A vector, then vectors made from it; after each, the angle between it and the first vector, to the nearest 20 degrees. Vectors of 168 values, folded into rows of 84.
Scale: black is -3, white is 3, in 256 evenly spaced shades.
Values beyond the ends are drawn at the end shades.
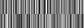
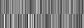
100 degrees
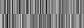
140 degrees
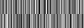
20 degrees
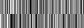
100 degrees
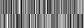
40 degrees
